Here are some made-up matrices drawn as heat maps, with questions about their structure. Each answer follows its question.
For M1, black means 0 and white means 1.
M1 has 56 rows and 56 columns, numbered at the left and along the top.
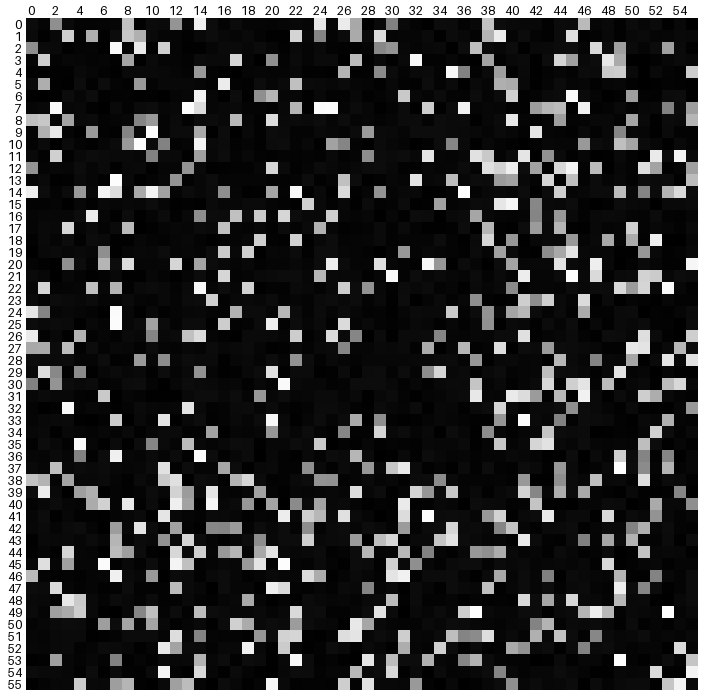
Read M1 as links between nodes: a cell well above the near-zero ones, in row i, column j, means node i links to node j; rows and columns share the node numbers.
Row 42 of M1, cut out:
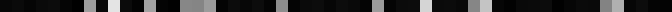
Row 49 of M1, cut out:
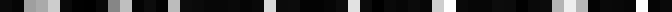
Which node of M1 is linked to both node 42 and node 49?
node 9
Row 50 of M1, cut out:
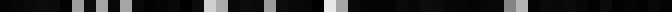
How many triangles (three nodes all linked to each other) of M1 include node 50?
6
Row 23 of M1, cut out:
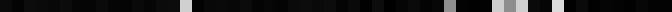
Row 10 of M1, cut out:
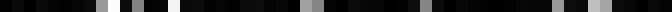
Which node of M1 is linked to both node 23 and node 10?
node 46
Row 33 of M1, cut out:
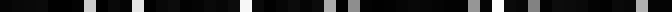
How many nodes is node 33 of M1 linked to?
9
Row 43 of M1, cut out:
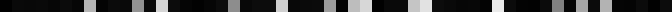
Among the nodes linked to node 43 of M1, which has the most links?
node 7
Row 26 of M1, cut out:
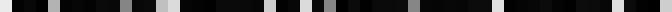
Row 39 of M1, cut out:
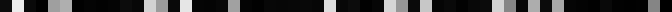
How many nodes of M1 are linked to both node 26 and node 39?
4
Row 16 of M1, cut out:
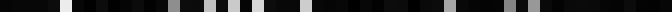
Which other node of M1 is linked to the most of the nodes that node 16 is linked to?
node 51
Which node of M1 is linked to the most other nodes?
node 14
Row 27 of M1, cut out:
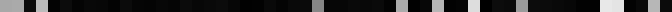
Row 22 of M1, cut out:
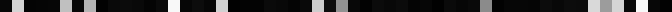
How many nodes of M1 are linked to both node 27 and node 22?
4
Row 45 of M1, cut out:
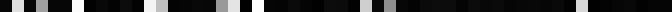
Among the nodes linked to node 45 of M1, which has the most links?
node 12
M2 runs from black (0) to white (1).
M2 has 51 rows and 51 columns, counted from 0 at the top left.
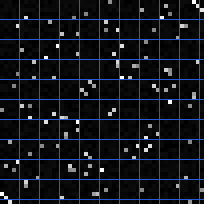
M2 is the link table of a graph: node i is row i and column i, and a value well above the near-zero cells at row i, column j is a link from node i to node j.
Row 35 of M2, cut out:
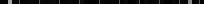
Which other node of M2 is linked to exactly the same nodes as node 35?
node 50
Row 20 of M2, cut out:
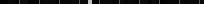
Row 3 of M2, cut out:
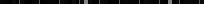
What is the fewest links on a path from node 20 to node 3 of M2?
5
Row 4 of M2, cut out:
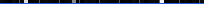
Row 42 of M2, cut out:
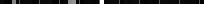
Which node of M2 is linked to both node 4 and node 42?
node 18
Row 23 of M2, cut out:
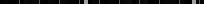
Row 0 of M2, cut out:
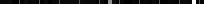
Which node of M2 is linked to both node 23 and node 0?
node 48
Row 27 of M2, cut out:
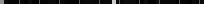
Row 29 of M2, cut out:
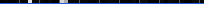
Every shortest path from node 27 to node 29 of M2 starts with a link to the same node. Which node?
node 28
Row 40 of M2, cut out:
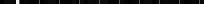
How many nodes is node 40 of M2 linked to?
1
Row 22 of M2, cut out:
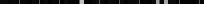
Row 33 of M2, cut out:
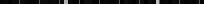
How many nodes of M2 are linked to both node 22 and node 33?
1
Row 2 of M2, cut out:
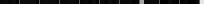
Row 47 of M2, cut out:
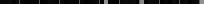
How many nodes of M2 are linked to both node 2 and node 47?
2
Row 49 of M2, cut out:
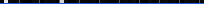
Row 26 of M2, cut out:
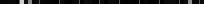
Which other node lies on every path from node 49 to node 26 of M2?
node 7
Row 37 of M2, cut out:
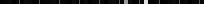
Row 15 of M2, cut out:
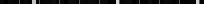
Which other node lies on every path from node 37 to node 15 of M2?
node 36
